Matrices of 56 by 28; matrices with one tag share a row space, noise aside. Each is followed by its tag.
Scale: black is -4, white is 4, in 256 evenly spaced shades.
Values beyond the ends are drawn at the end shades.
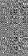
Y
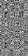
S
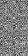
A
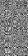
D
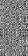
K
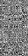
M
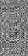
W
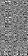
D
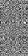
K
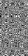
S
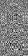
Y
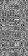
W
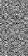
S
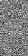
M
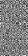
K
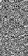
S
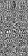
A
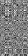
D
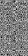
A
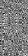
M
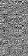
M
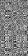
D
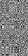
W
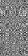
K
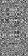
W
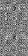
A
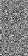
S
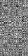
M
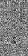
A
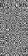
K
